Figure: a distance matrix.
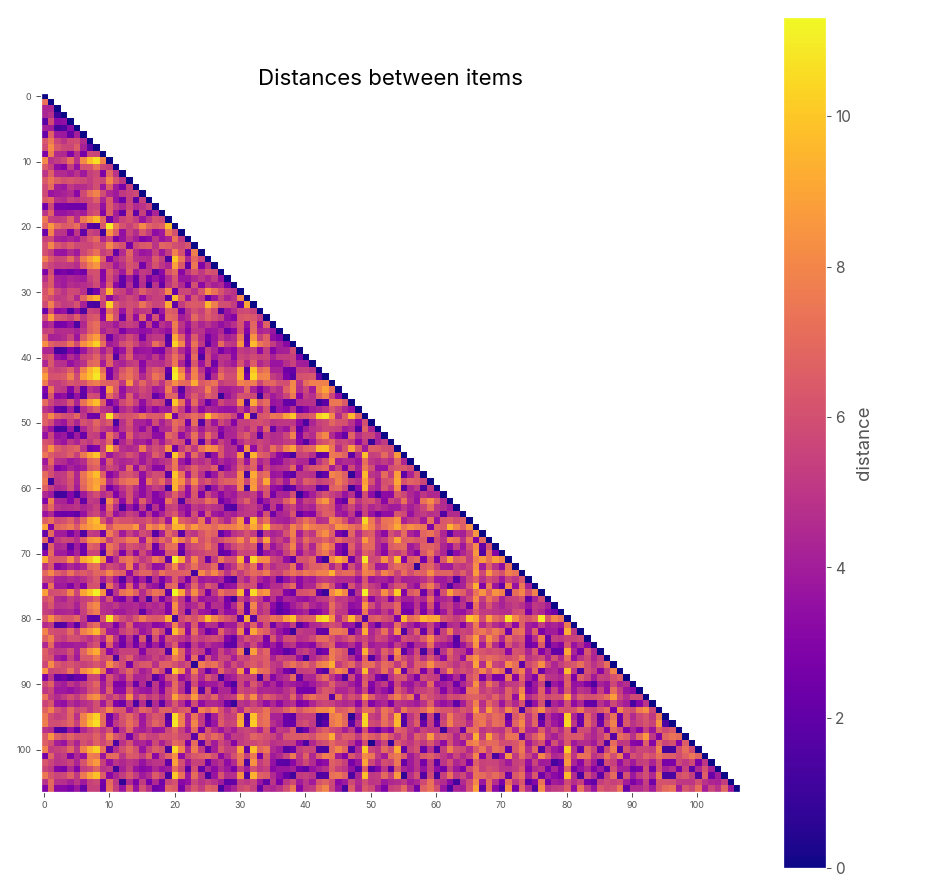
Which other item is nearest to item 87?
23
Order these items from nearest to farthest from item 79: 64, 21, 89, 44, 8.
64, 89, 21, 44, 8
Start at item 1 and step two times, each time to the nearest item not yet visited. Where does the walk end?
68
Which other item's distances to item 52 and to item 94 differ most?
73
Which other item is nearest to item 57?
72
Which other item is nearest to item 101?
69
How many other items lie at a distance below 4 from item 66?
3
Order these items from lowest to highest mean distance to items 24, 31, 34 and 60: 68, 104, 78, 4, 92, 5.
104, 78, 5, 4, 92, 68
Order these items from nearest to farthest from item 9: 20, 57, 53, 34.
34, 57, 53, 20
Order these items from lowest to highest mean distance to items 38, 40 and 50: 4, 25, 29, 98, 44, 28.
29, 25, 28, 4, 98, 44
